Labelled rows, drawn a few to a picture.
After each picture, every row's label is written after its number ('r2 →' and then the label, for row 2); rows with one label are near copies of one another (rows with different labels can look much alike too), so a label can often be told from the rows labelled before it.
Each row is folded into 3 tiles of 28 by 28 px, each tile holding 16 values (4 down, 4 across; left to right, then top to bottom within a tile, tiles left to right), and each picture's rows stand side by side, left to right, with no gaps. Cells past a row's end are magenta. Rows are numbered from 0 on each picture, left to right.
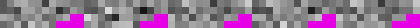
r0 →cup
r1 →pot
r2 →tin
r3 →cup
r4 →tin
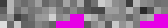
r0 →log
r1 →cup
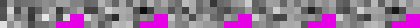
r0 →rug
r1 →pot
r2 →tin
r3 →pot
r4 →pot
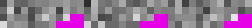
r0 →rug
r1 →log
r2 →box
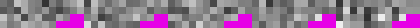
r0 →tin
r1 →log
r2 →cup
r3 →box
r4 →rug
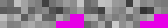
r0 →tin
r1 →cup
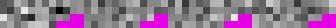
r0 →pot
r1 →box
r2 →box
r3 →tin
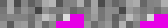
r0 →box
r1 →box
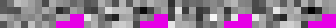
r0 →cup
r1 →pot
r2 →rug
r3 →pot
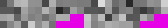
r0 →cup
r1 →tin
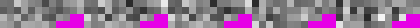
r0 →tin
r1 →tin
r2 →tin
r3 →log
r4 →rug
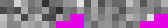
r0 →tin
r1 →box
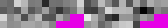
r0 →tin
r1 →pot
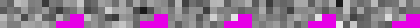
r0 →tin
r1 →pot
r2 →box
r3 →box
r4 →log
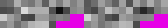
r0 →pot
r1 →pot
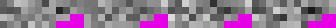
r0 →cup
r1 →tin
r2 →tin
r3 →pot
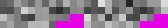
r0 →pot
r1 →tin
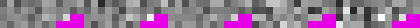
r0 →box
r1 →box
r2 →box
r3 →cup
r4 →rug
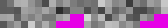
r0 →cup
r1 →tin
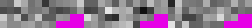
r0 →tin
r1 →pot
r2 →log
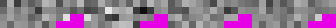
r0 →box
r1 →pot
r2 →cup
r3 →box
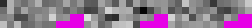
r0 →log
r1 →pot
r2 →tin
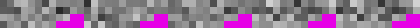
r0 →cup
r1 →log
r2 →cup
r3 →tin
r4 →tin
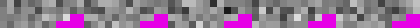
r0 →box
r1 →cup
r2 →cup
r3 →rug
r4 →tin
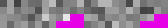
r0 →box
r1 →cup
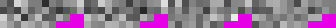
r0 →tin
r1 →tin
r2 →box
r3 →cup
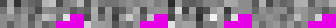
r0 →box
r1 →rug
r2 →rug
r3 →box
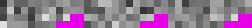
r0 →rug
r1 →cup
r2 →box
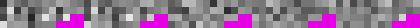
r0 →rug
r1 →rug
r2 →cup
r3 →tin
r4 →box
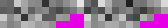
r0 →tin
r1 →tin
